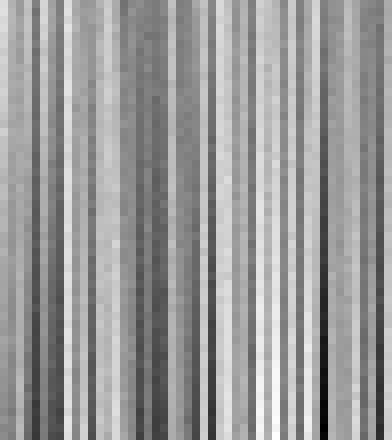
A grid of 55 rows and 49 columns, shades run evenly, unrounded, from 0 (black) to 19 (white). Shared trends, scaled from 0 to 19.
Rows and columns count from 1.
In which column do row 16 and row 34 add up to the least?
41
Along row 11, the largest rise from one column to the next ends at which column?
9
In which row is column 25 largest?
1
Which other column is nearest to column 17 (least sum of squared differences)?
36
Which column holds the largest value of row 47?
35
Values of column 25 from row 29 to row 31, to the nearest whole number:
8 9 8
